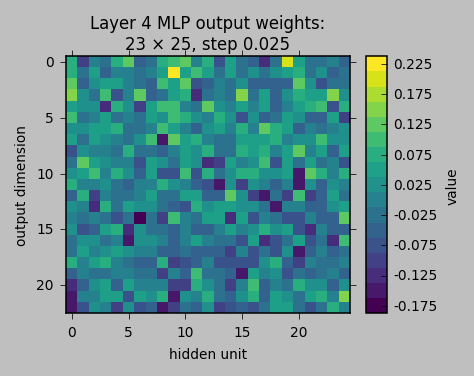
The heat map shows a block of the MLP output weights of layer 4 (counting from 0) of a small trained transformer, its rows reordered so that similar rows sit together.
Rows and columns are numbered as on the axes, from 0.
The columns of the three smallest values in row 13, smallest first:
18, 2, 10
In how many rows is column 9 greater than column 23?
10
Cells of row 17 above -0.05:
14
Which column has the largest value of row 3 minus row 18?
15
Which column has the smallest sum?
13
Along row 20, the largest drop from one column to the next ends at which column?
17
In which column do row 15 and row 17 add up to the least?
20
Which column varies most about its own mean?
9
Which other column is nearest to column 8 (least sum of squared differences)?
4
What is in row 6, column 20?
-0.05
